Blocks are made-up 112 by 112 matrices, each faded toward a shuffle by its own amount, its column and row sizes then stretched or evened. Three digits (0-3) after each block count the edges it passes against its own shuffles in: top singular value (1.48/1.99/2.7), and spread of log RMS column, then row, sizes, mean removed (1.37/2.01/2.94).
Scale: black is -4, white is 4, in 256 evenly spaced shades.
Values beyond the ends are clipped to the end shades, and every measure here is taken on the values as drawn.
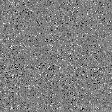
1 1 2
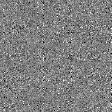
1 2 2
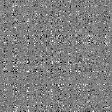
1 3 3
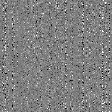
1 3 0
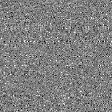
2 0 2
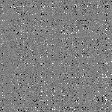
0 2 2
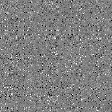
2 2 2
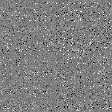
0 2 2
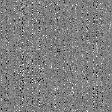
0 3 0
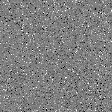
0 1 0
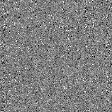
0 2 1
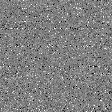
0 0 2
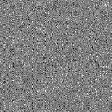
2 2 0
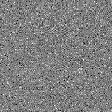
2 0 0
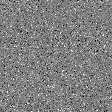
0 0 1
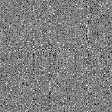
2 2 1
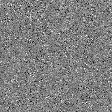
0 1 0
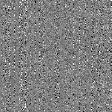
1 3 0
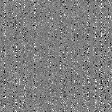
1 3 1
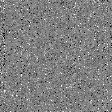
0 2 0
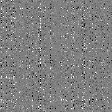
1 3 2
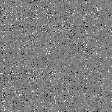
0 2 2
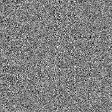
1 2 1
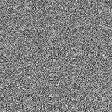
2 0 1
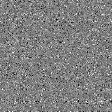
0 1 2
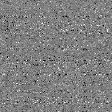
1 1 2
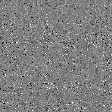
0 1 2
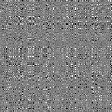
3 3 3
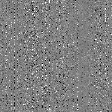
1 3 0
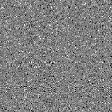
2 1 1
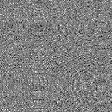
2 0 1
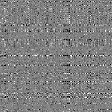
3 2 3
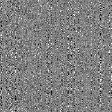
2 3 0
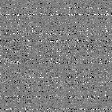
0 2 3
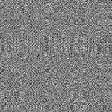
3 0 2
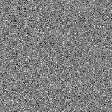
2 1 0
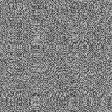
3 1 0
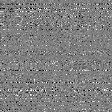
2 1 3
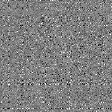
2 2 2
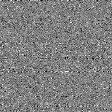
1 0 2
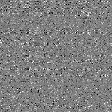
2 0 2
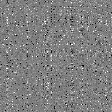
2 2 1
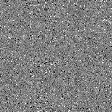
1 1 1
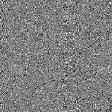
2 2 0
